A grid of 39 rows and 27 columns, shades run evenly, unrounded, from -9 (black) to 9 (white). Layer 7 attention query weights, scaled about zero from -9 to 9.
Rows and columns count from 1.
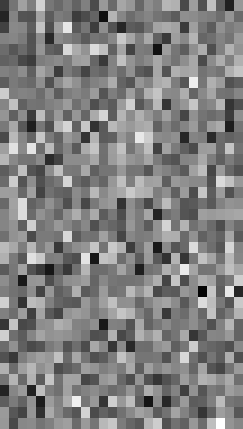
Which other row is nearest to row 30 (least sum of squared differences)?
2
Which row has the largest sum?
14
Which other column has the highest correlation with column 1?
4
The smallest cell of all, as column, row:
23, 27
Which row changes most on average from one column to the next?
24
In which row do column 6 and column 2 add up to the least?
25
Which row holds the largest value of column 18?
39
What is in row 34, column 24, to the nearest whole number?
-3
